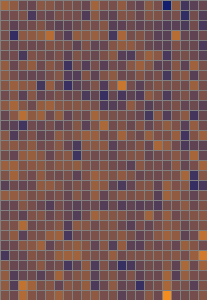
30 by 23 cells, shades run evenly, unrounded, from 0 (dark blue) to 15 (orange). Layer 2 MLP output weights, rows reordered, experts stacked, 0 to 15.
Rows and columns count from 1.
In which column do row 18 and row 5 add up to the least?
22
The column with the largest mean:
7
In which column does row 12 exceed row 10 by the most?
3
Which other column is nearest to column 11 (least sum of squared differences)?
20
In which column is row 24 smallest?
8
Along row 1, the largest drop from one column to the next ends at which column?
19
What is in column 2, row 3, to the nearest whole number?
5
